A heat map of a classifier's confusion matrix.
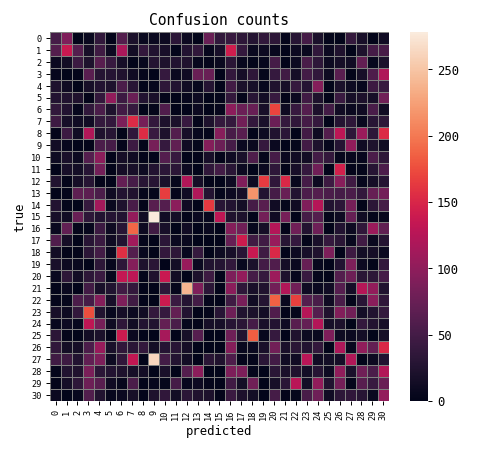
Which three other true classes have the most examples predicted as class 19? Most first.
12, 15, 14
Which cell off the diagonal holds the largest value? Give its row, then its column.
15, 9
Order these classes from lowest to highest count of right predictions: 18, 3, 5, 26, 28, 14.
3, 28, 5, 26, 18, 14
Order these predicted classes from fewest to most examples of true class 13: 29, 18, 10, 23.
23, 29, 10, 18
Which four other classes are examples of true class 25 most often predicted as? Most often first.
18, 6, 10, 16
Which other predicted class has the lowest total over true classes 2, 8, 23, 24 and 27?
13
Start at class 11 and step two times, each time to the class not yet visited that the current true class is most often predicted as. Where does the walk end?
30
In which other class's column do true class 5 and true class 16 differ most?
7
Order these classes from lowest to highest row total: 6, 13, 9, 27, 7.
9, 6, 7, 27, 13
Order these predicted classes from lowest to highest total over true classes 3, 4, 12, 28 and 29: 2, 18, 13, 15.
15, 2, 18, 13
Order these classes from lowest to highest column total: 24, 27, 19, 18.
19, 27, 18, 24
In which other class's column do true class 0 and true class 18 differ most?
20
